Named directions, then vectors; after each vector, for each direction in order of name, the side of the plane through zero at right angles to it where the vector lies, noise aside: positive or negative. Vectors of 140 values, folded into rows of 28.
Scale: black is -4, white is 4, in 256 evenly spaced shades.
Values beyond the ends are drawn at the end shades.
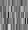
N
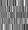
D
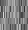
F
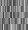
positive, negative, negative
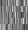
positive, positive, positive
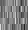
positive, positive, positive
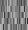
negative, positive, positive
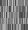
positive, positive, negative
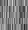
positive, positive, negative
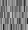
negative, positive, positive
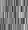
negative, negative, negative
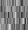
positive, positive, positive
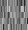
negative, positive, positive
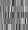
positive, negative, positive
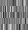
positive, negative, positive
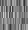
negative, positive, negative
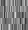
positive, positive, positive
